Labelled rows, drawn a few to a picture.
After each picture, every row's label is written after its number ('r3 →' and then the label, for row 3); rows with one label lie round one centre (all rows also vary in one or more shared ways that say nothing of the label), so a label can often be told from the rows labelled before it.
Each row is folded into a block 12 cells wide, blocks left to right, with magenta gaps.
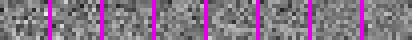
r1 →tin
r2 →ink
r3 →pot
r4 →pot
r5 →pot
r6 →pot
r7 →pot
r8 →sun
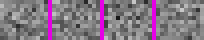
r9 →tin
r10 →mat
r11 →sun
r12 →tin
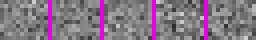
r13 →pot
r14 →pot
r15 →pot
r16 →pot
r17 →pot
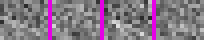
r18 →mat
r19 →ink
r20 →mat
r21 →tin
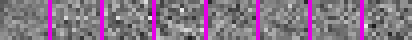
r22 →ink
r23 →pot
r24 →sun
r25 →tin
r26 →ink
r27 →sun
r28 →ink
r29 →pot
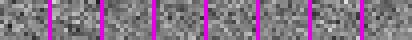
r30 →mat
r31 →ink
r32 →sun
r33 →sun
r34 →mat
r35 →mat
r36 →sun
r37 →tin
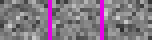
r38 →sun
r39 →tin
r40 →ink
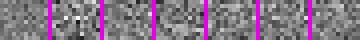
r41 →sun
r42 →ink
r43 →mat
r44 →pot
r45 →tin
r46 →tin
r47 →pot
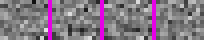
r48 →pot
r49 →pot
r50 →sun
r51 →pot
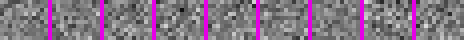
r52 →sun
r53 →tin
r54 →tin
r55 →tin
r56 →sun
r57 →pot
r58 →pot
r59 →mat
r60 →pot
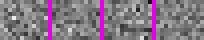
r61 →mat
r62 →sun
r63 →tin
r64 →mat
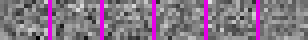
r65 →mat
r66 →tin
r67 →tin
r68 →ink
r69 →mat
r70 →ink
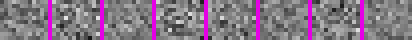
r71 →mat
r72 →mat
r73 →pot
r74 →ink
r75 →sun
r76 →tin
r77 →pot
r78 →ink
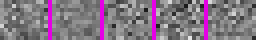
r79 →ink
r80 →pot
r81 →sun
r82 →ink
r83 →sun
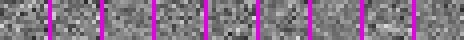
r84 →mat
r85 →tin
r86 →tin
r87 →tin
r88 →tin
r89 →sun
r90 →ink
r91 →pot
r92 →mat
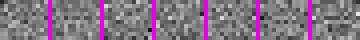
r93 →ink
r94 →tin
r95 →tin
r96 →sun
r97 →mat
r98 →tin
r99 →ink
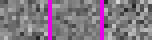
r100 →ink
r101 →tin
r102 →ink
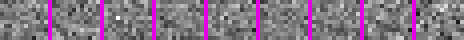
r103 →tin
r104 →ink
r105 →ink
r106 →tin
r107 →ink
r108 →tin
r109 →ink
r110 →sun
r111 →ink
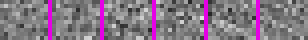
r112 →tin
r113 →mat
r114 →tin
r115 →sun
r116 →ink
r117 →ink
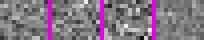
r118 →tin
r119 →sun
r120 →sun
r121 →pot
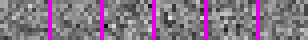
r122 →mat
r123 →sun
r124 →tin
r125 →mat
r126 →pot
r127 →mat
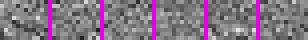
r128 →sun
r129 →tin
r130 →mat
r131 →pot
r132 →tin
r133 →sun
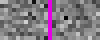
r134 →ink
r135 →tin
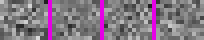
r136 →tin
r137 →tin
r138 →ink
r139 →mat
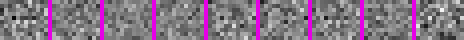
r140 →tin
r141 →mat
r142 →ink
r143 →sun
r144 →tin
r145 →ink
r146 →tin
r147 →tin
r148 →ink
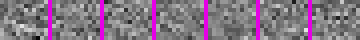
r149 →mat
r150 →mat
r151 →ink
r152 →pot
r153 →ink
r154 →tin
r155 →sun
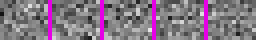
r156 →sun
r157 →mat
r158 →sun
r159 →tin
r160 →pot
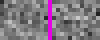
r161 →mat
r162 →pot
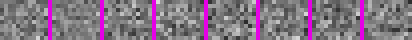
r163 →sun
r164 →ink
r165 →tin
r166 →pot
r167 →tin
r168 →ink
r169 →mat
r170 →mat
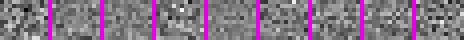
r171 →pot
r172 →tin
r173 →pot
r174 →tin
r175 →ink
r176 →sun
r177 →pot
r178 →sun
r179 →tin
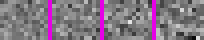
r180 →ink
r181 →sun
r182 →tin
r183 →ink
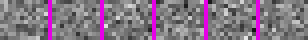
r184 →mat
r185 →mat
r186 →pot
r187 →pot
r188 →ink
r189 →pot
